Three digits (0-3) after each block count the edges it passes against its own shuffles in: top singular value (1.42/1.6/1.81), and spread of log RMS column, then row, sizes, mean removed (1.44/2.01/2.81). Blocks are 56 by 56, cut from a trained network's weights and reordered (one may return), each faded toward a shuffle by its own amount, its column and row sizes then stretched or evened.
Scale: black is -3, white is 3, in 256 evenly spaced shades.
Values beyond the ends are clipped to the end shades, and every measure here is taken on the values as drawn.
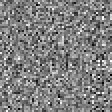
2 1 0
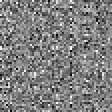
3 2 0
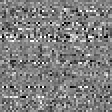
2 0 3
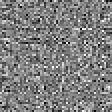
2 1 2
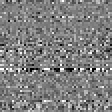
3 0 3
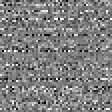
1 0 3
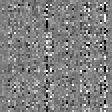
1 3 1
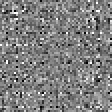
1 2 2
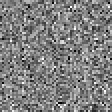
2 1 0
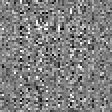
1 3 1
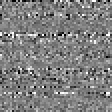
0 0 3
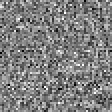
1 0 1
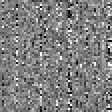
0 3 0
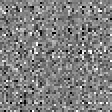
1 2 2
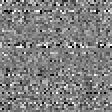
0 0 3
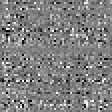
0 2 3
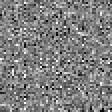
1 2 1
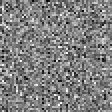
0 2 0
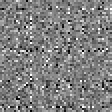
0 2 2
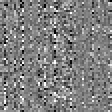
1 3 0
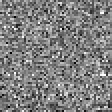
0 0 1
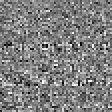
2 0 2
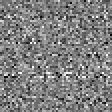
1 0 2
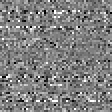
0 0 3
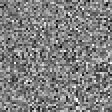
2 1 0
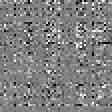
0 3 3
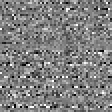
1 0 3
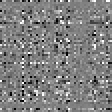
0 3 3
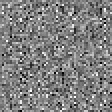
1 2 1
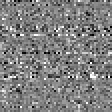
0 1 3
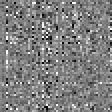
1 3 2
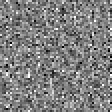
1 2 0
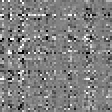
1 3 3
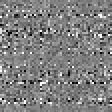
1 2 3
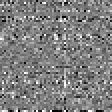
1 1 3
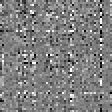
1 3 2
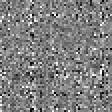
0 2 2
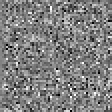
1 2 1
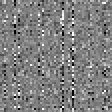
2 3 1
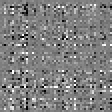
1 3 3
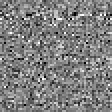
1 0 2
